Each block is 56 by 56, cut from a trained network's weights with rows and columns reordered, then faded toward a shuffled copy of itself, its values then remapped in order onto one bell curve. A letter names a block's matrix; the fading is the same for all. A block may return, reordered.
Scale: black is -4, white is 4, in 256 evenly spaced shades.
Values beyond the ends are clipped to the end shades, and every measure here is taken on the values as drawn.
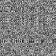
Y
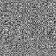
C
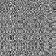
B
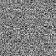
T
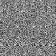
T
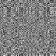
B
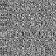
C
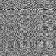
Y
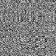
C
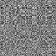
Y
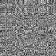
C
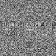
T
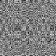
B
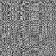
B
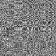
B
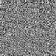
C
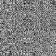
C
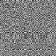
B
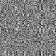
T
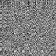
T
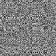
T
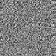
T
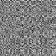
B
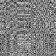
B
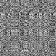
Y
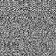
T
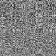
T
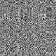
C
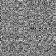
T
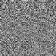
C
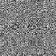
C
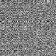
Y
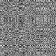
Y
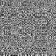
Y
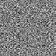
T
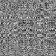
Y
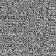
C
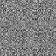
Y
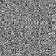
C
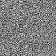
T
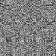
Y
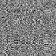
T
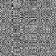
B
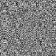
C
